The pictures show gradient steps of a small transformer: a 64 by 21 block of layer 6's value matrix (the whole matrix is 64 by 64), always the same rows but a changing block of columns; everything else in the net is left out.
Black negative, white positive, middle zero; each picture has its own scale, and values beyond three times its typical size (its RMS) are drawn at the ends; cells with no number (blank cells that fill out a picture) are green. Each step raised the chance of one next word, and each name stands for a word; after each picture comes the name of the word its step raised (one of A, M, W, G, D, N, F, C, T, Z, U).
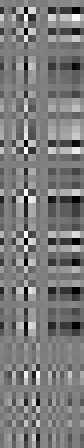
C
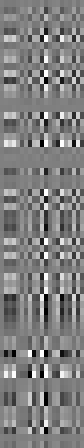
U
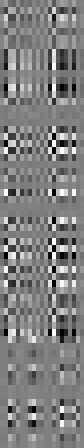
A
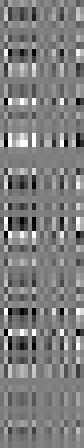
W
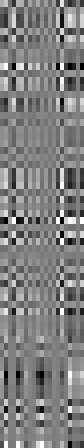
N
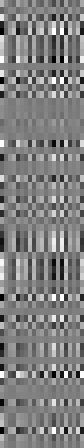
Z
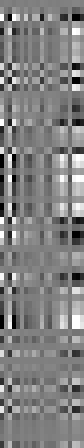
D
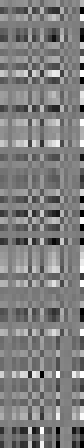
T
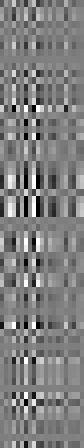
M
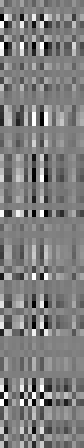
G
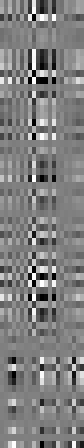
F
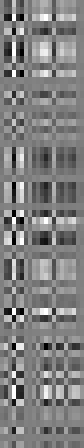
Z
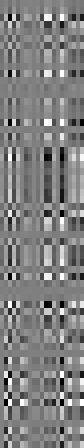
G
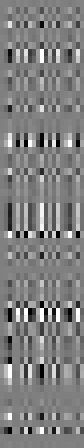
W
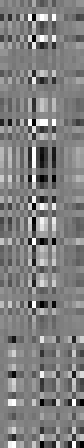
G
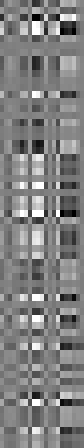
Z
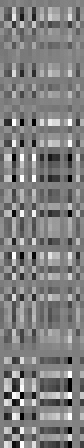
G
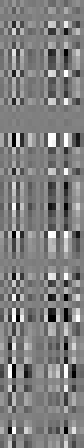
W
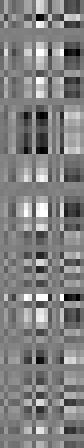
F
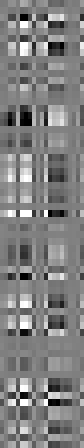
G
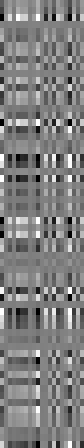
D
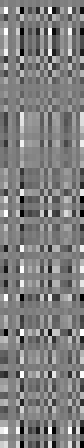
T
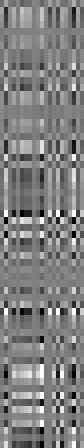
N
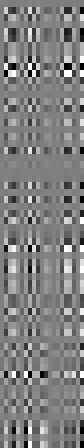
T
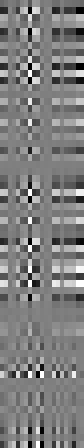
T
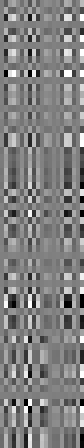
U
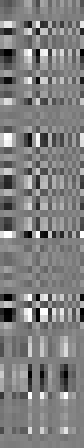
W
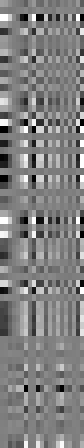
D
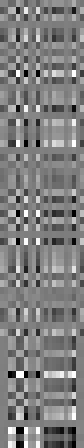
T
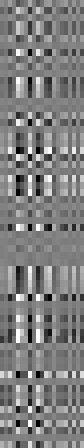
A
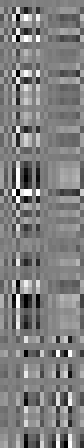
U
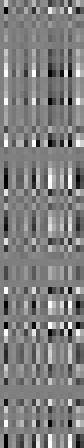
U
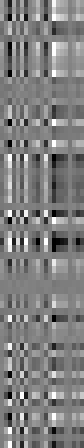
Z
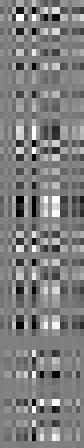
C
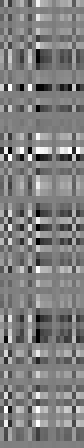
A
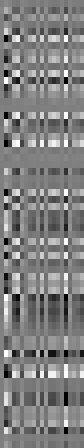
U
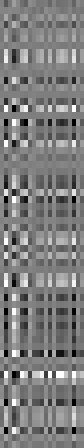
M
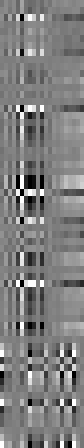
M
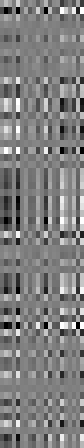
C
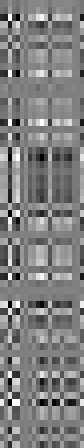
G
